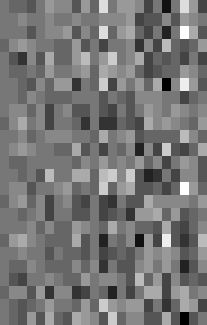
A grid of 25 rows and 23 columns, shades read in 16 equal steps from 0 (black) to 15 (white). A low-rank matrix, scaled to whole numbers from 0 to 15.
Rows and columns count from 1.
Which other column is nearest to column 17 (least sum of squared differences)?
23
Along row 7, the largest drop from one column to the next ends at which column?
19
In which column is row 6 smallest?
17
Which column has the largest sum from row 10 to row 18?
21
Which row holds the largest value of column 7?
7
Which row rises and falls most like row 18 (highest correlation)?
25
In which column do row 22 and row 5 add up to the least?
3
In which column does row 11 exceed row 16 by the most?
12
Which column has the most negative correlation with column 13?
5
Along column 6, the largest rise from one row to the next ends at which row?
24
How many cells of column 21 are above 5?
14
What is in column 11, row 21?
8
